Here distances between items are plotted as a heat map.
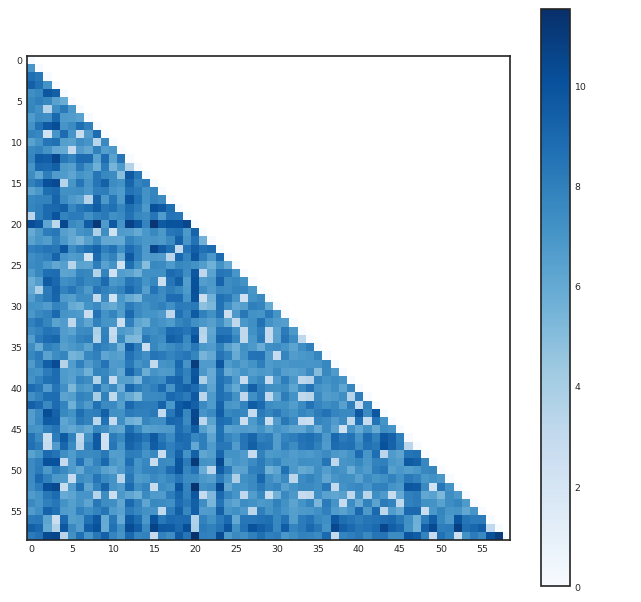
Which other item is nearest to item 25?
11
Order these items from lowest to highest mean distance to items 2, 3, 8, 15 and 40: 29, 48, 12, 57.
29, 57, 48, 12
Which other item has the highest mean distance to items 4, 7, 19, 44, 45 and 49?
20
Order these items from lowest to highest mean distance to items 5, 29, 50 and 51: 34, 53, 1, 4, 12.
53, 34, 4, 12, 1
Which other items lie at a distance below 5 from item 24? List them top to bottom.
7, 17, 31
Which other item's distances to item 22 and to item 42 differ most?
50
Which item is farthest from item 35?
12
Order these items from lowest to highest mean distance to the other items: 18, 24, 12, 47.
24, 47, 12, 18
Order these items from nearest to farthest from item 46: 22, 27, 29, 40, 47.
47, 22, 40, 29, 27
